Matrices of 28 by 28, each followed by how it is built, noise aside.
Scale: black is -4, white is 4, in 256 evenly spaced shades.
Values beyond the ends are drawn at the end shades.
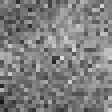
smooth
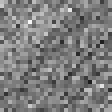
Hankel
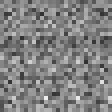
repeating columns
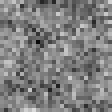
smooth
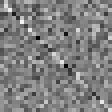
diagonal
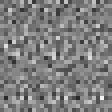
repeating columns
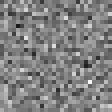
noise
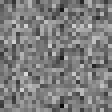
repeating rows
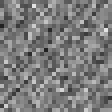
Hankel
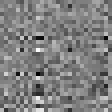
low rank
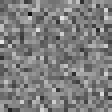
noise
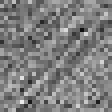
Hankel
